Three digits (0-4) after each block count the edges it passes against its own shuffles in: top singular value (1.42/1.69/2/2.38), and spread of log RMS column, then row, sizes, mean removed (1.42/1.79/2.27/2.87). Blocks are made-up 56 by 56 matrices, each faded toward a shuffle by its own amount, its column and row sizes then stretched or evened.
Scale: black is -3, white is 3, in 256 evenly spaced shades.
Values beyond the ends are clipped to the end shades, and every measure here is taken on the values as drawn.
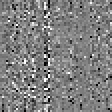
3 4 0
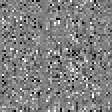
1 3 2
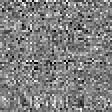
3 1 2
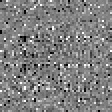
2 2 2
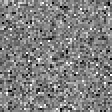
0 0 1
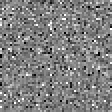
1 1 2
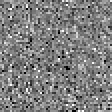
1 1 0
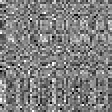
4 1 1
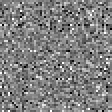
1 0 2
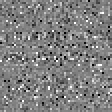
1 0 2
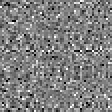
3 0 1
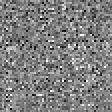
1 1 2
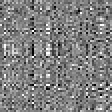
4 3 3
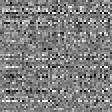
4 1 4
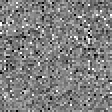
1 1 1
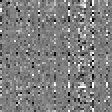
3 4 1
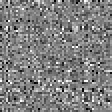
3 1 3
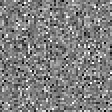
2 1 0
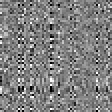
4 4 1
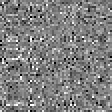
3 1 2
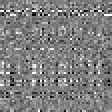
4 1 4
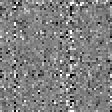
3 3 2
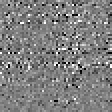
2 2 4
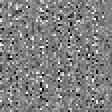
0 4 0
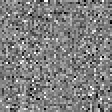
0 1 1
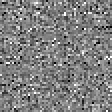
1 1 2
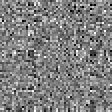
3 1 1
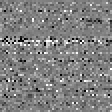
1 0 4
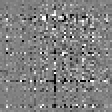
1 4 4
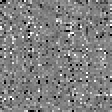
1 3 1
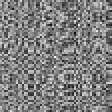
4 1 2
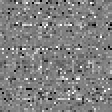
2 0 3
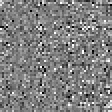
1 3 2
